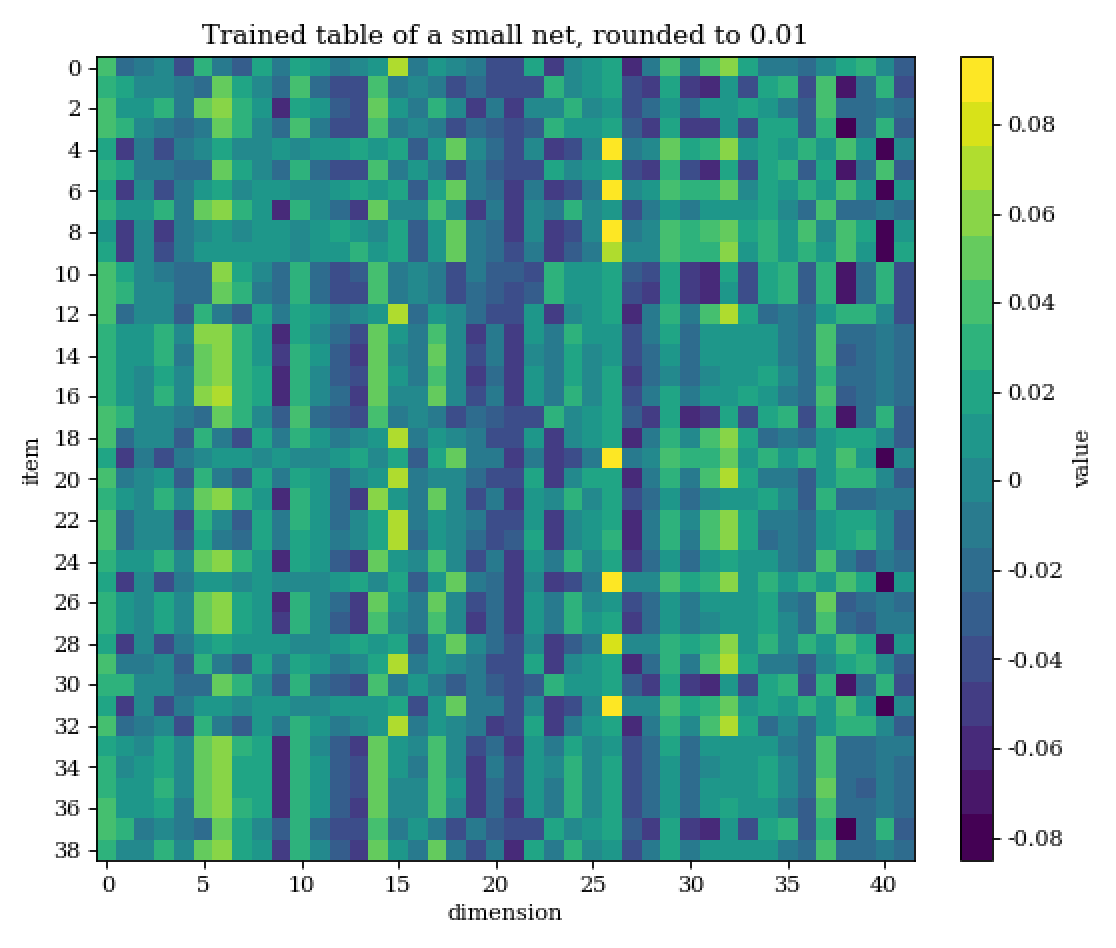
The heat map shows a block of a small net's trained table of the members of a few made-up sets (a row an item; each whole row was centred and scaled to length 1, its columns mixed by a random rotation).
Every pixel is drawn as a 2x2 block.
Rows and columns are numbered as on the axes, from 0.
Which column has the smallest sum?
21
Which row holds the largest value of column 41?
9
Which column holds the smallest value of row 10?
38
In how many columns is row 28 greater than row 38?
20
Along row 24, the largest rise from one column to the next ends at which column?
14
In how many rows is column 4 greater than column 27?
31
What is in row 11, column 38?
-0.07
